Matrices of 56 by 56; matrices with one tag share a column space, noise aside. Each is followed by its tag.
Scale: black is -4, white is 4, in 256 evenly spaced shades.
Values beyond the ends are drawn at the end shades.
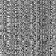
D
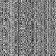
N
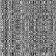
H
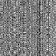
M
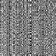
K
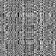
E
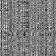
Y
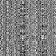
D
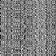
D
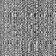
E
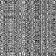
H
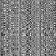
Y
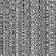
K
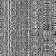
Y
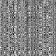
M
